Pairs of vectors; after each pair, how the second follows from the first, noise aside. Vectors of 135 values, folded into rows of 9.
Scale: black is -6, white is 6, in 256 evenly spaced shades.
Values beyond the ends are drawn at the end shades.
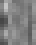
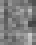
reversed.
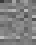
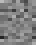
negated.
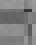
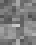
wrapped around, negated.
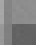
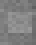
wrapped around, negated, shrunk.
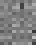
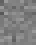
reversed, shrunk.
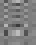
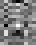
negated, scaled up.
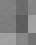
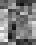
wrapped around, negated, scaled up.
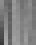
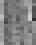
wrapped around, negated.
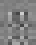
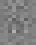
reversed, shrunk.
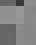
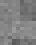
reversed, shrunk.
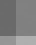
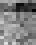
wrapped around, negated, scaled up.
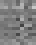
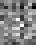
negated, scaled up.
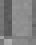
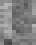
negated.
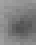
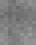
wrapped around, negated, shrunk.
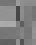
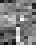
wrapped around, negated, scaled up.
